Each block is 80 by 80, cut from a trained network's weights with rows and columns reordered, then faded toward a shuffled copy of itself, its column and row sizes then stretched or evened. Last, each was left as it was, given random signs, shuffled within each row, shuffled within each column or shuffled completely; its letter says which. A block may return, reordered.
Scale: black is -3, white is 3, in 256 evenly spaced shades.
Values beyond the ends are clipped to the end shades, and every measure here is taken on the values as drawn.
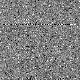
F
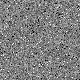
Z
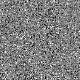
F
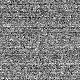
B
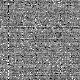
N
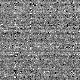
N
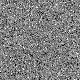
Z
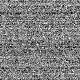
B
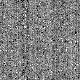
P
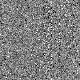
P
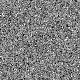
Z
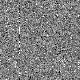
P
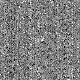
P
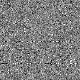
F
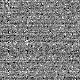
N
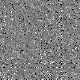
F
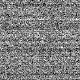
N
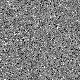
Z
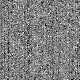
P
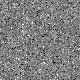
Z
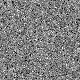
Z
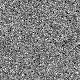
Z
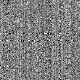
N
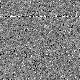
B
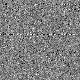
B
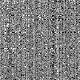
N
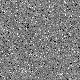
Z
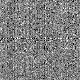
N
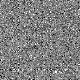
F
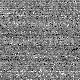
B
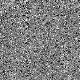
F
